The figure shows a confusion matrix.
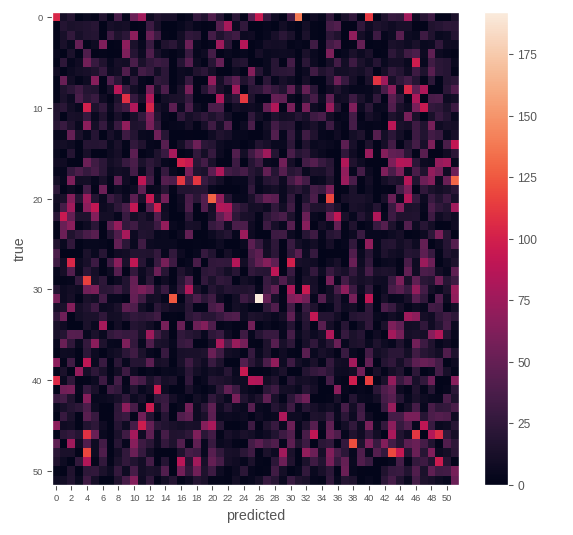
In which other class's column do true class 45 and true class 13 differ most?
11
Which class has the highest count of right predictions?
20
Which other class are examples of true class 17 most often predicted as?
21
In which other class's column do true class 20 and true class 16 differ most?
35
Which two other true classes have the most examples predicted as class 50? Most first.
16, 18
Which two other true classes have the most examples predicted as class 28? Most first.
10, 38
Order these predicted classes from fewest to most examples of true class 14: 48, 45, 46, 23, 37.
23, 45, 46, 37, 48
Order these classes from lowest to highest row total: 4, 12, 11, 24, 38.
4, 11, 24, 12, 38
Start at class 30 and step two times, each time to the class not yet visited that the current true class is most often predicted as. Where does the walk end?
2
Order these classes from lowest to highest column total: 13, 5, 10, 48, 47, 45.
13, 5, 47, 45, 48, 10
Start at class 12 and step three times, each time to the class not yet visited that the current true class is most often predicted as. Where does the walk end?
24
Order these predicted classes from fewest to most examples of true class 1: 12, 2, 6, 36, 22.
6, 2, 12, 36, 22
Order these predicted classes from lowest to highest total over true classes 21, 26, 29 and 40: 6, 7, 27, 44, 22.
7, 27, 6, 22, 44
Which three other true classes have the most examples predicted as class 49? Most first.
46, 35, 16
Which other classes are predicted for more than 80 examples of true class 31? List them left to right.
15, 26, 40
